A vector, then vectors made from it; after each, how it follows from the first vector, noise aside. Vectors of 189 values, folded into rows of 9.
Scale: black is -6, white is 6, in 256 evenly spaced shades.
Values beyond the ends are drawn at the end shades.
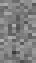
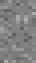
wrapped around, negated, partly zeroed.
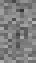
reversed.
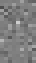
wrapped around, negated, partly zeroed.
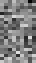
wrapped around, scaled up.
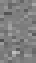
negated, partly zeroed.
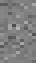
negated, partly zeroed.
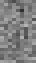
reversed.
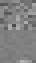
negated, partly zeroed.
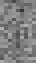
reversed.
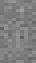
reversed, negated, shrunk.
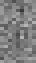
reversed.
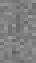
shrunk.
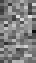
wrapped around, scaled up.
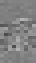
wrapped around, negated, partly zeroed.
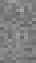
reversed, negated, shrunk.
